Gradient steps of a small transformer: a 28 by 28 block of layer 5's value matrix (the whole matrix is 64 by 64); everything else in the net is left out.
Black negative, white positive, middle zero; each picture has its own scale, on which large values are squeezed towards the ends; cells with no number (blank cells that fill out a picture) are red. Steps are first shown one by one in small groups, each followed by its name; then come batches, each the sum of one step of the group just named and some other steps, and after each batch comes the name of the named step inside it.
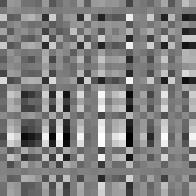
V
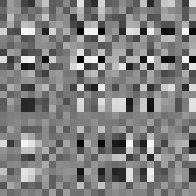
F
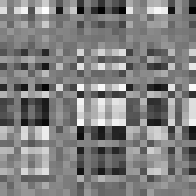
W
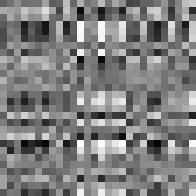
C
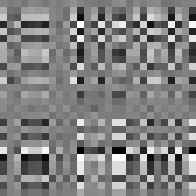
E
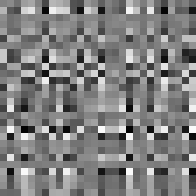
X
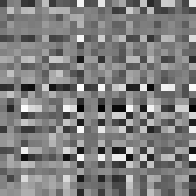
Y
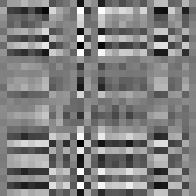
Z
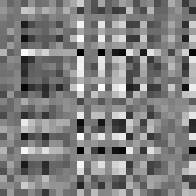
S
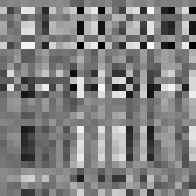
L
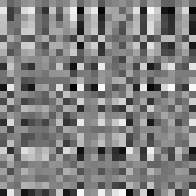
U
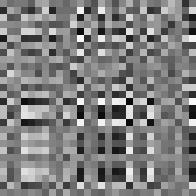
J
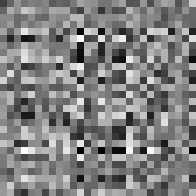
Y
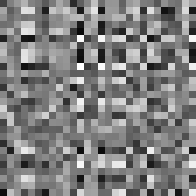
U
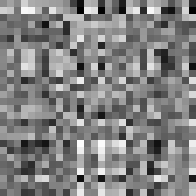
C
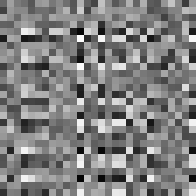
J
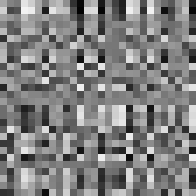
X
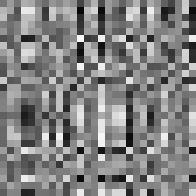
V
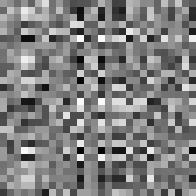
J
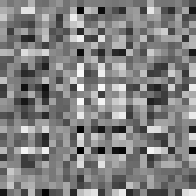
S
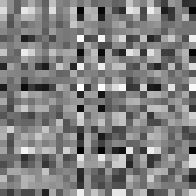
S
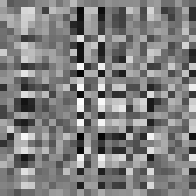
X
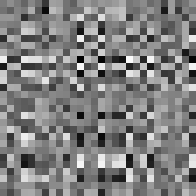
X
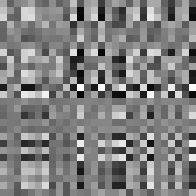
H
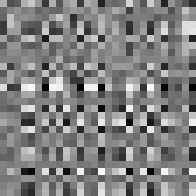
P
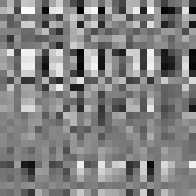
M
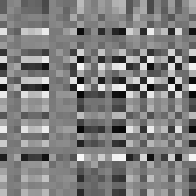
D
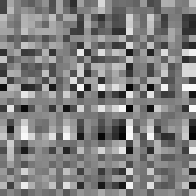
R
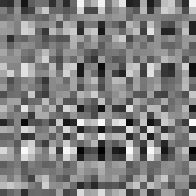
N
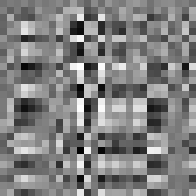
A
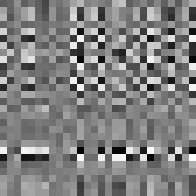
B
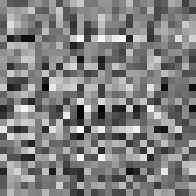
P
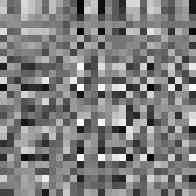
D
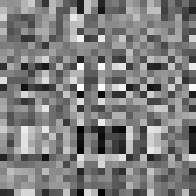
D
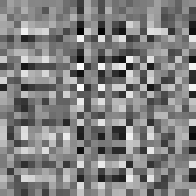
R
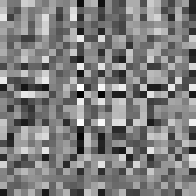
H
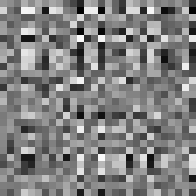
M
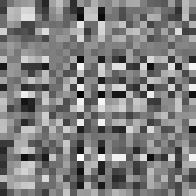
D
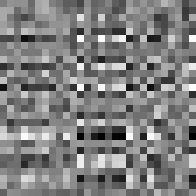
R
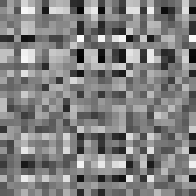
M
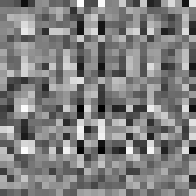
N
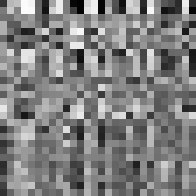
M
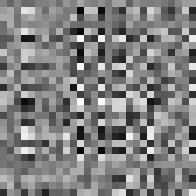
H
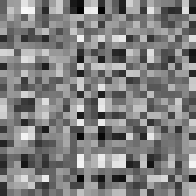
M
